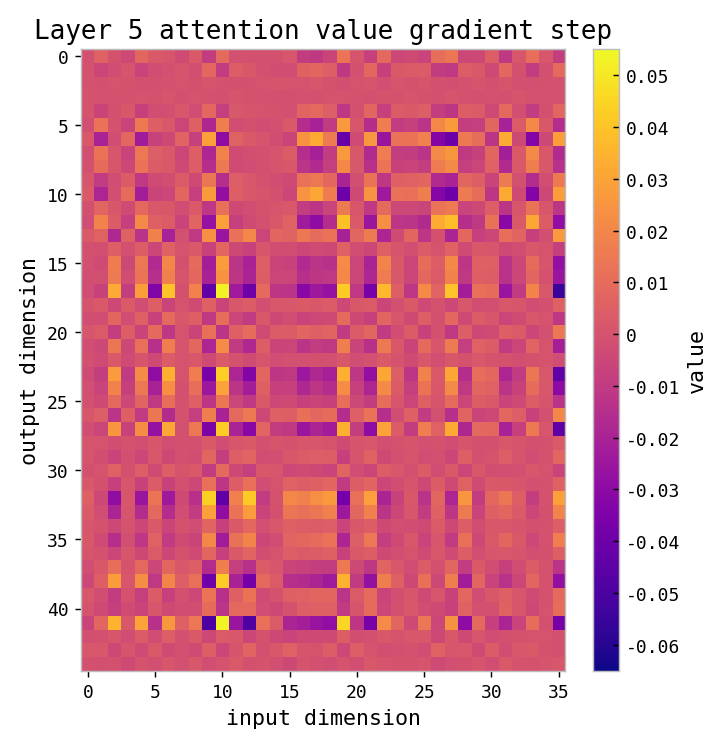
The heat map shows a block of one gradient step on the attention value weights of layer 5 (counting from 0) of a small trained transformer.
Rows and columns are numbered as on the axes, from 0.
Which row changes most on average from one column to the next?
17
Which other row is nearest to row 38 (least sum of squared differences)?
41
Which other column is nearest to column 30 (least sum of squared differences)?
34
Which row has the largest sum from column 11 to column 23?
32
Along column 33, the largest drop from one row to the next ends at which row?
6
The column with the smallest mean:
35
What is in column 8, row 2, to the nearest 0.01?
0
